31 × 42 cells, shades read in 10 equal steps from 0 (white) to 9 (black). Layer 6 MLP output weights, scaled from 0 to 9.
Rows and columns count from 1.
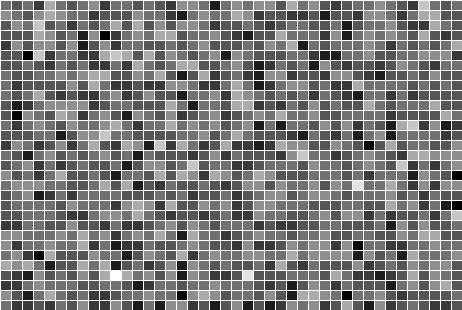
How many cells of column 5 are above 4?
22
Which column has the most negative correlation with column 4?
21
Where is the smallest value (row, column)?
28, 11
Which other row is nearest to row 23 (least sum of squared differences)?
29
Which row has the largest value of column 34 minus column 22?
31
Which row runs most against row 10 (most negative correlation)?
15
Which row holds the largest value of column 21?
6
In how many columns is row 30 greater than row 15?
19
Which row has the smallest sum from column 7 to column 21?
13
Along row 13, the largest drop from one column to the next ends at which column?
37
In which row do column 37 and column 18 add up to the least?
17
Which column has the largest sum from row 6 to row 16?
24
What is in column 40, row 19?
7
